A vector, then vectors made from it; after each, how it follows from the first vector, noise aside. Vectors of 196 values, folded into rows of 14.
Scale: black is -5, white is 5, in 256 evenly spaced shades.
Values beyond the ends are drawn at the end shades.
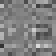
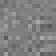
wrapped around, shrunk.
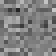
reversed, negated.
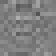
wrapped around, shrunk.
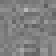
wrapped around, shrunk.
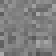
wrapped around, negated, shrunk.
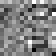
wrapped around, scaled up.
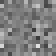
sign-scrambled.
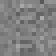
wrapped around, shrunk.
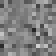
sign-scrambled.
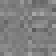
wrapped around, shrunk.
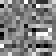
negated, scaled up.
